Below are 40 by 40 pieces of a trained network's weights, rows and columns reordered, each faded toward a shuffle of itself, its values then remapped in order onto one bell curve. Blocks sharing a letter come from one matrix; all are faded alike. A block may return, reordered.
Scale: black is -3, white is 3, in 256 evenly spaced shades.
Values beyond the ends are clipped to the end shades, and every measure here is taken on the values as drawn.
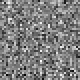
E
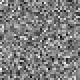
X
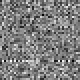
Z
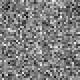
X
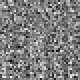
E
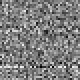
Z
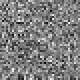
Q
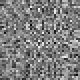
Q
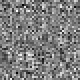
Q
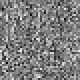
E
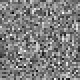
X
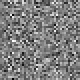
Q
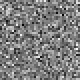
X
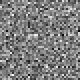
Z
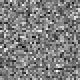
X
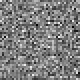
X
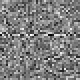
Z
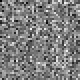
E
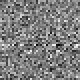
Z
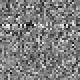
Z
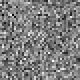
X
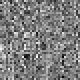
Q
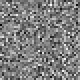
X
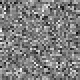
X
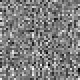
Q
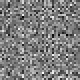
Q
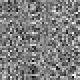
Q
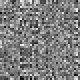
Q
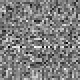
Z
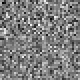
E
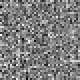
E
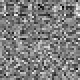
Z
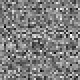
Q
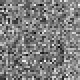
E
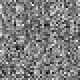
E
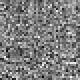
X
